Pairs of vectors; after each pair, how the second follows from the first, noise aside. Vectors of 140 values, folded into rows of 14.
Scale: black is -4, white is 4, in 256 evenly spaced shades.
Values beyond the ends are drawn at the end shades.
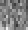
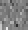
partly zeroed.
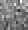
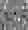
wrapped around, negated, partly zeroed.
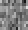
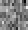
copied.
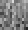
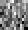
scaled up.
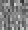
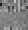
wrapped around, negated, partly zeroed.
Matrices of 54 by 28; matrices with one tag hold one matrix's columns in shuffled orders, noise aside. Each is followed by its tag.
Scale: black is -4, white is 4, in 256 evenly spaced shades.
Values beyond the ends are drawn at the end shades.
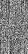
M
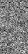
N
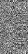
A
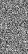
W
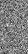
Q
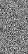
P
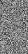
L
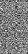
A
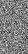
W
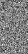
N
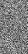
P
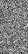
Q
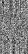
M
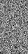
Q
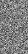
P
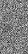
P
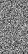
Q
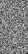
Q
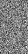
Q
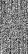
M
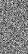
L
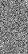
L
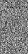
N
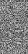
A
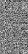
A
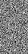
W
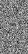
W
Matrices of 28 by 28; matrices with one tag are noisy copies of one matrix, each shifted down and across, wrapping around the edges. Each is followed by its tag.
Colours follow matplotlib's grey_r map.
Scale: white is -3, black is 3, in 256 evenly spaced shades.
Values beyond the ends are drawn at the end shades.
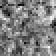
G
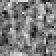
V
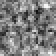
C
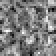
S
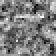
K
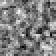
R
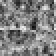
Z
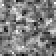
S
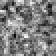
R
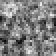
C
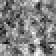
G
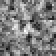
G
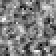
R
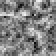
K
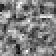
K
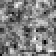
S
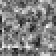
Z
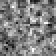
S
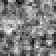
C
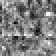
Z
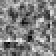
Z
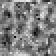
V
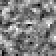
K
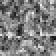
Z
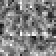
Z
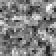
K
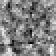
G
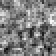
C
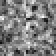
S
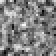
R
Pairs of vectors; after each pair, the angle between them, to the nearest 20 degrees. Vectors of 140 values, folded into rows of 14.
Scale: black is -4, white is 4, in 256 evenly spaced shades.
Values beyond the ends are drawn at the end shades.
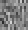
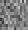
40 degrees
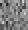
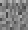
60 degrees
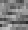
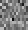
100 degrees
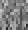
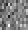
120 degrees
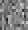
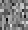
20 degrees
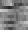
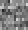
120 degrees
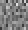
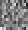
140 degrees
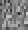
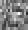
140 degrees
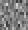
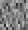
140 degrees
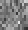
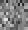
120 degrees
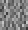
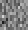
100 degrees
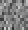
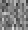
120 degrees
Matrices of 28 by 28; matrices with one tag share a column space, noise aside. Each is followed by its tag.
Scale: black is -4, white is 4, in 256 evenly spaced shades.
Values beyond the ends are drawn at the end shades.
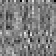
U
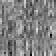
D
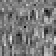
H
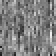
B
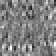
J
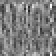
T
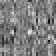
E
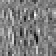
H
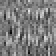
H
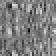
T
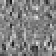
J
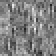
T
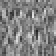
H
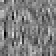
H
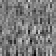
E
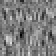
H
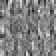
D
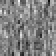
D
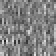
E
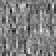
T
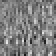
E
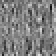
T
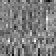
U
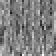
B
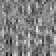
E
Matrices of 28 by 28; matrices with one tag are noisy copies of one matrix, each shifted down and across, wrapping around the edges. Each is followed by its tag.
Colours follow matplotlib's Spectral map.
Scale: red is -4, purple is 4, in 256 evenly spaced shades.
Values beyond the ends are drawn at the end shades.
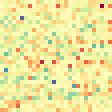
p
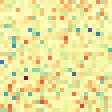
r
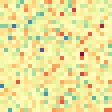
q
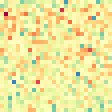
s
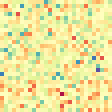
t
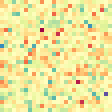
r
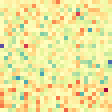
s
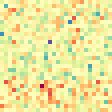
s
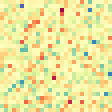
q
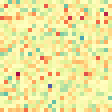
p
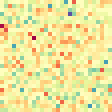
t
